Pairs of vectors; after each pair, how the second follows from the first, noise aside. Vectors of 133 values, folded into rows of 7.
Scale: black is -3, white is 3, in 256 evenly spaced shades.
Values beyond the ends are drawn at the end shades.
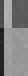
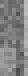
reversed, negated, shrunk.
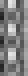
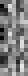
wrapped around, negated.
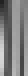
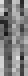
wrapped around.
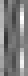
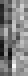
wrapped around, negated.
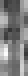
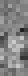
reversed, negated, partly zeroed.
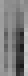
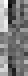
wrapped around, negated.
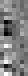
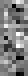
wrapped around, negated.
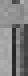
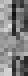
wrapped around.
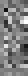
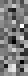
wrapped around, negated.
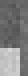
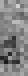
wrapped around, negated, partly zeroed.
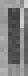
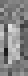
reversed, negated, partly zeroed.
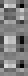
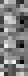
wrapped around.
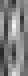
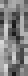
negated.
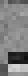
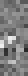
wrapped around, negated, partly zeroed.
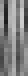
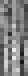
reversed.
